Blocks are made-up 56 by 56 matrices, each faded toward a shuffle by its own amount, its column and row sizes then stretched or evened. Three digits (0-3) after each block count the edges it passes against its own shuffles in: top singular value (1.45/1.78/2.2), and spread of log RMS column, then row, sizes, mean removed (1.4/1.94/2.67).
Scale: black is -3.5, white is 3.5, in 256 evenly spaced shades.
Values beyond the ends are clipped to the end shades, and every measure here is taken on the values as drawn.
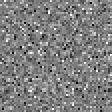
2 0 0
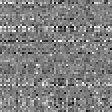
3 0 3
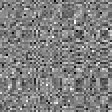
3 0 1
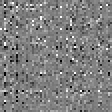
1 3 2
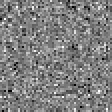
2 1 1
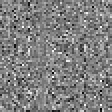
1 2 0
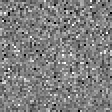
0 0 1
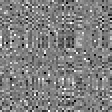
3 2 0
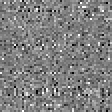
2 1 2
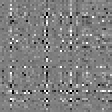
3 2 3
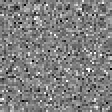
1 0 1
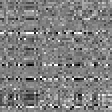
3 0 3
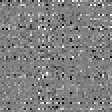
1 2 3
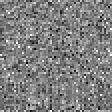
2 0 0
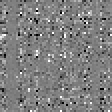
0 3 2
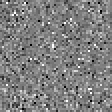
0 1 0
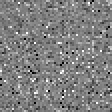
0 1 1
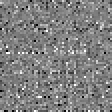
1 0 2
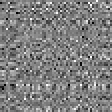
3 0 2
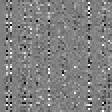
2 3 0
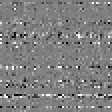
2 2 3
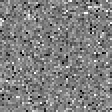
0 0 0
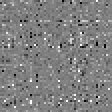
0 2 2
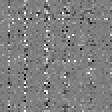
1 3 2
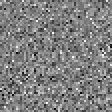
2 0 0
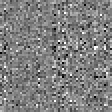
1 3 1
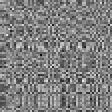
3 0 2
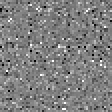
0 1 1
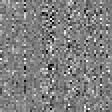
2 3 0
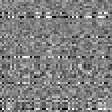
3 0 3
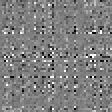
1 3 3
